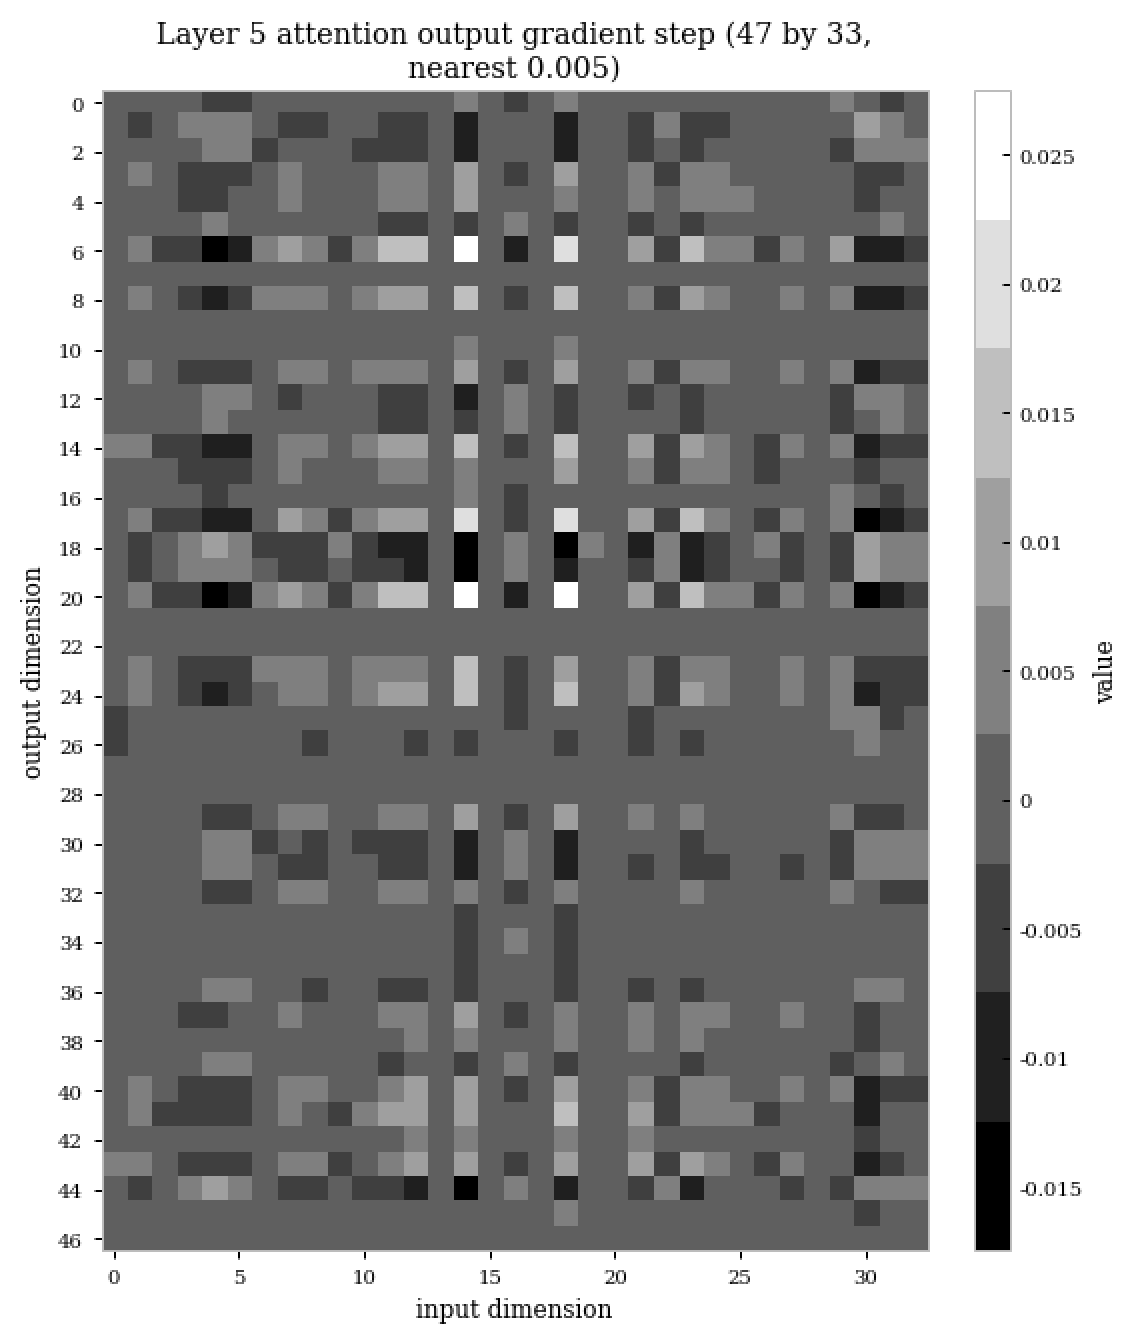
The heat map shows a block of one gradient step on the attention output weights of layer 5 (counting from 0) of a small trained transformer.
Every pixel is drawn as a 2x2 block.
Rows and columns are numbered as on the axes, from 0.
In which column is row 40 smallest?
30
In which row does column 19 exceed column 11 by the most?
18
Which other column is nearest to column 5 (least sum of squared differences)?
31
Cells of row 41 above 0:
11
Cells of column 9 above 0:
1
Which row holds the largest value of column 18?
20
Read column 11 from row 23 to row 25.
0.005 0.01 0
